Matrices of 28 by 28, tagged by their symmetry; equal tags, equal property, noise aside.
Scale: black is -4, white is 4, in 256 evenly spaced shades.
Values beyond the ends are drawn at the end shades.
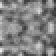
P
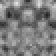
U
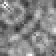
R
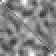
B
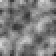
R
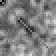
R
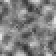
B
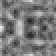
P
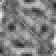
B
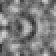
P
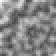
R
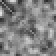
R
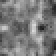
P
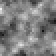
B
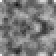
P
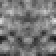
U
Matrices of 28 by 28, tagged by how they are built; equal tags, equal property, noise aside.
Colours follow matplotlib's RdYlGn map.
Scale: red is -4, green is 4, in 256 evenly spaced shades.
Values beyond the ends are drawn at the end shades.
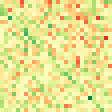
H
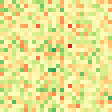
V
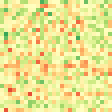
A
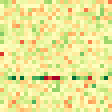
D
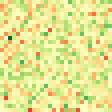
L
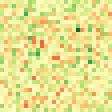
A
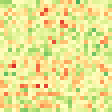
A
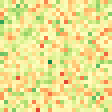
L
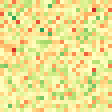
L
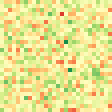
V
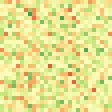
V
